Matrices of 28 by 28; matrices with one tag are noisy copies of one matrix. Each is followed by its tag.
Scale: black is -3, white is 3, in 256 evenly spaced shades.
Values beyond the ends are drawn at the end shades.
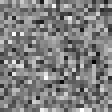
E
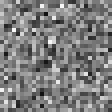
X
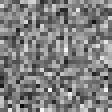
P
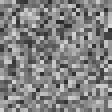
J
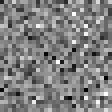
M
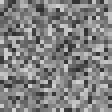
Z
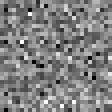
Z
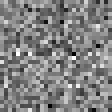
E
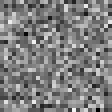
Z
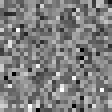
J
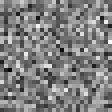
Z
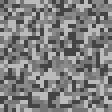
E
